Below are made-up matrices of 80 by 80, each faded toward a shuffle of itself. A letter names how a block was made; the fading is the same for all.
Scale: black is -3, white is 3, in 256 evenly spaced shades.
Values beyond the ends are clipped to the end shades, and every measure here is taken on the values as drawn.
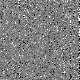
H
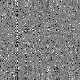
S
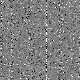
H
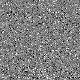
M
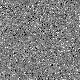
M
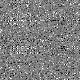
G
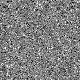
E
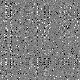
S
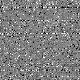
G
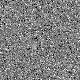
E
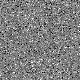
M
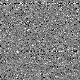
G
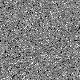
M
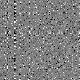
S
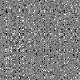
S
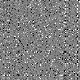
S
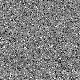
E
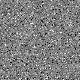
M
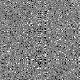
S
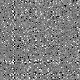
S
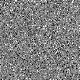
E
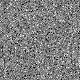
E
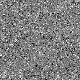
E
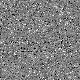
M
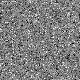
E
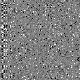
S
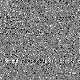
G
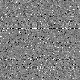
G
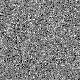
E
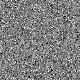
E
